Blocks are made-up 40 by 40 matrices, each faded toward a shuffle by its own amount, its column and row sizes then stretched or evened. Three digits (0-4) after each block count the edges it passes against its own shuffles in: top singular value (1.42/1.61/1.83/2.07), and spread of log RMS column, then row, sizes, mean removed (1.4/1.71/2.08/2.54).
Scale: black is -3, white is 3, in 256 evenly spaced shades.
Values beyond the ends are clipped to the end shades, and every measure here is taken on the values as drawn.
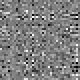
3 3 2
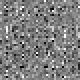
0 4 2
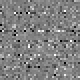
0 1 3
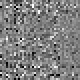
0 4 2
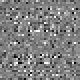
2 1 4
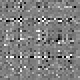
4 2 4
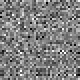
3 0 2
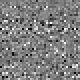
2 0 3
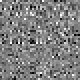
3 0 2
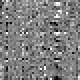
3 3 2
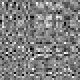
4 2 3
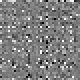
3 3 3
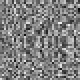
4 2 0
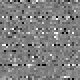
1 0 4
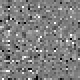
1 2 2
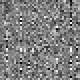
2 3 0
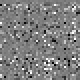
0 2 3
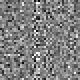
3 3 0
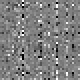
2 4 1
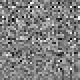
1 1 3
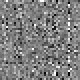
2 3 0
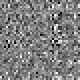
3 2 2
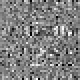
2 1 3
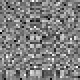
4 0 1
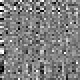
4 3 3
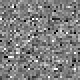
0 1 3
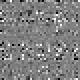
0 2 4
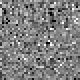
2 0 1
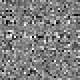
2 2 3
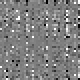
3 4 3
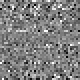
0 0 3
